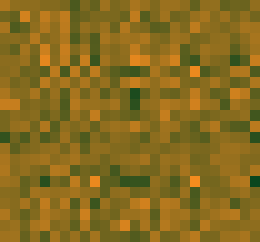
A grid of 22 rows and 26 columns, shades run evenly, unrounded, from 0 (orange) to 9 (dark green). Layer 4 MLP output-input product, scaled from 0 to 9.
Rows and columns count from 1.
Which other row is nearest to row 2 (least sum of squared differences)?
5
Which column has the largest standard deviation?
14
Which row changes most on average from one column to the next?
6
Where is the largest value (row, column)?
17, 26
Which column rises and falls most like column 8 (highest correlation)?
10
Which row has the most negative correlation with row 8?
9
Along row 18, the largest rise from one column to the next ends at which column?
20
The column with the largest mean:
12
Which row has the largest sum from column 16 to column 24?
18
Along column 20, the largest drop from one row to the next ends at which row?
7
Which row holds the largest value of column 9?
13
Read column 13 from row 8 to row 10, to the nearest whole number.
3 5 5
